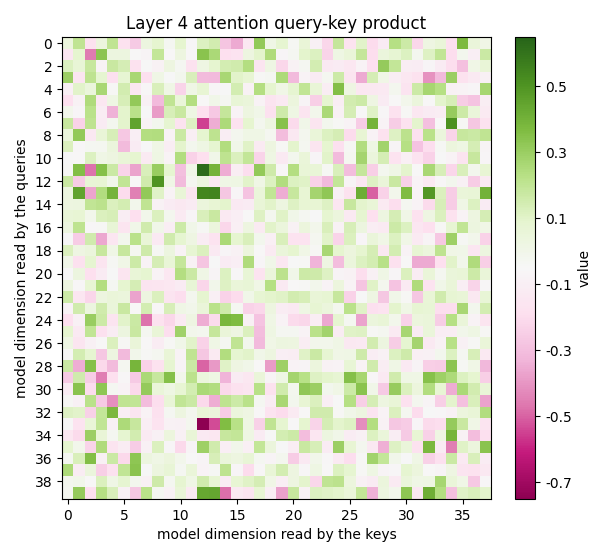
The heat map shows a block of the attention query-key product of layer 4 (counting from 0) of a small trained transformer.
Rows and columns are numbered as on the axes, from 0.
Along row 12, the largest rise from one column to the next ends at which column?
24
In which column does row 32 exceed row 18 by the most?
4
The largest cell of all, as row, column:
11, 12
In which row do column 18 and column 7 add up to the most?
13
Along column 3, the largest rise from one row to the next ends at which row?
30
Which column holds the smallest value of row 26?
17
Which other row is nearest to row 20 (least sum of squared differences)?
16
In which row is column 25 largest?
29
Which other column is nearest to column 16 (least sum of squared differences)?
28
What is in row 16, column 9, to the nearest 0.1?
-0.1
